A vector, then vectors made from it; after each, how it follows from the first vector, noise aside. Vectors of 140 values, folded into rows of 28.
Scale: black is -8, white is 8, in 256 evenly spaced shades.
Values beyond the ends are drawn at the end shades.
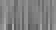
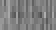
wrapped around.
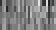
wrapped around, scaled up.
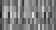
wrapped around, negated, scaled up.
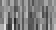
scaled up.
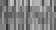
wrapped around, negated, scaled up.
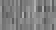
wrapped around.
